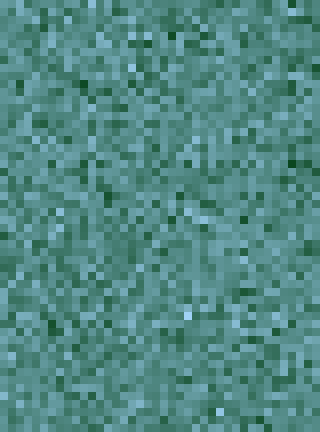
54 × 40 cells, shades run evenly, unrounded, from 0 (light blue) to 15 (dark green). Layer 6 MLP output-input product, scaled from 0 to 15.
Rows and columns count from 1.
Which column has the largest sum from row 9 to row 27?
37
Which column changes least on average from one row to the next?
29
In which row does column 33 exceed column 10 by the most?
53
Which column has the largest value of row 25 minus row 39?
23
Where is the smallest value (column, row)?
24, 40
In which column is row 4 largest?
6
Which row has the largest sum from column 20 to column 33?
43
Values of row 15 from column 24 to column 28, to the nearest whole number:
10 6 9 7 7
